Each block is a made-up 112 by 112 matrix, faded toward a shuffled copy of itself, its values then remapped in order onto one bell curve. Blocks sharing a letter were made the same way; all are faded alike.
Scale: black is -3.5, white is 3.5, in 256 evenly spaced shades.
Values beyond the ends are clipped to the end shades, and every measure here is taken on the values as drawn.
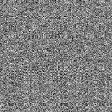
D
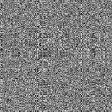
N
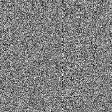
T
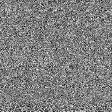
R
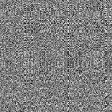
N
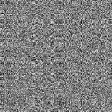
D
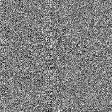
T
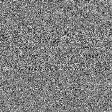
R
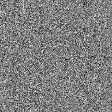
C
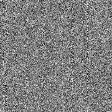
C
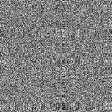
D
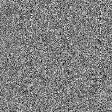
C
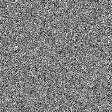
C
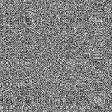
D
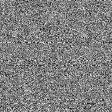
R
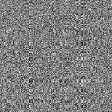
N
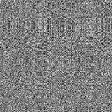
D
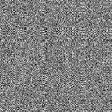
D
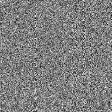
T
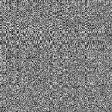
N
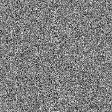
C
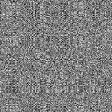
D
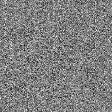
T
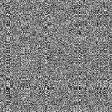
N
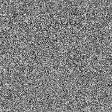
R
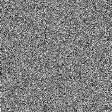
C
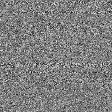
R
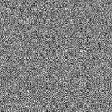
D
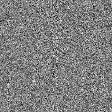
C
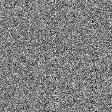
C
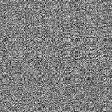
D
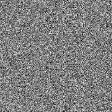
T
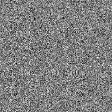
T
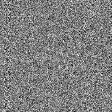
C
